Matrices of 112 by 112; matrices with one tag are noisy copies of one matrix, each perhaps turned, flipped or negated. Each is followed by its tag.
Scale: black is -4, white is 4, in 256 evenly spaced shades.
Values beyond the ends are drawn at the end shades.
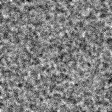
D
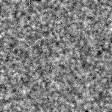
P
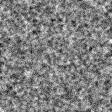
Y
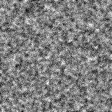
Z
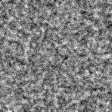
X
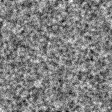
Y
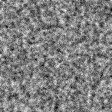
X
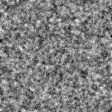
Y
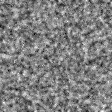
X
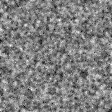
Y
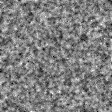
Y
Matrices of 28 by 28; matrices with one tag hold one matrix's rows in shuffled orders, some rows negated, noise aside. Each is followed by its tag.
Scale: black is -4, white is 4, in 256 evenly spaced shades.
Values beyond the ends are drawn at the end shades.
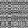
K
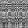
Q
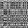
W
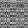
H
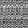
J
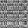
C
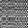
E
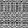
J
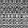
J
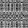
J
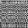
E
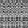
J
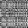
E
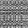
J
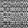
W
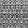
J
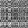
K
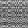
Q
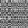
K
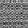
J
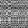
K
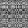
Q
